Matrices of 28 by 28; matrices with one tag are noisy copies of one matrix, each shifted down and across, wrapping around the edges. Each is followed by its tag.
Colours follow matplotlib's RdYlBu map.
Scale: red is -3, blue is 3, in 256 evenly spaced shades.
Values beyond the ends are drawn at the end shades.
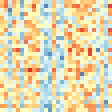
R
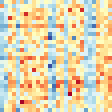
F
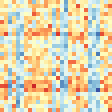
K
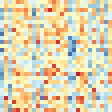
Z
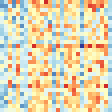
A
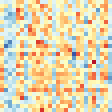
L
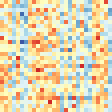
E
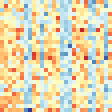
F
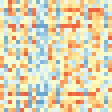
L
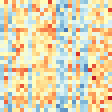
A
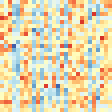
Z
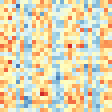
K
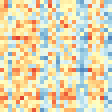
F
